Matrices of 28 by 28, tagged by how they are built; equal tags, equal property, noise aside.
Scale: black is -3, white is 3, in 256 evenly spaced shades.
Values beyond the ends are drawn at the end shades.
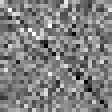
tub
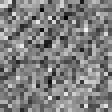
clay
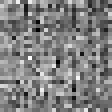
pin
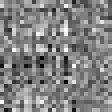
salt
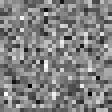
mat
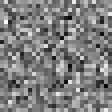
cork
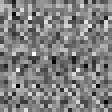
cork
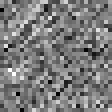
clay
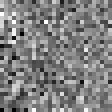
salt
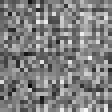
pin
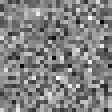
mat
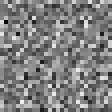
cork
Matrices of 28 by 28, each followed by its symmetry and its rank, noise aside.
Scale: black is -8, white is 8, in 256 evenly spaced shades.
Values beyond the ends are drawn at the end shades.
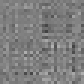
no symmetry, rank three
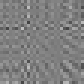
antisymmetric, rank two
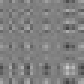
symmetric, rank one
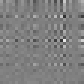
no symmetry, rank one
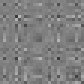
symmetric, rank two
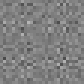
antisymmetric, rank two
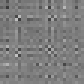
symmetric, rank two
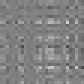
no symmetry, rank two
